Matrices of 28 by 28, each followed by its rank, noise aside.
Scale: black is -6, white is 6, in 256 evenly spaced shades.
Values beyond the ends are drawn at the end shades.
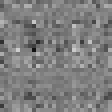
three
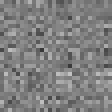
three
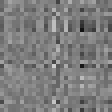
two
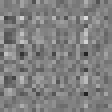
two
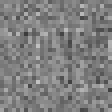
four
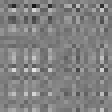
one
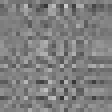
two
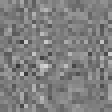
four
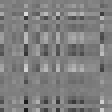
one
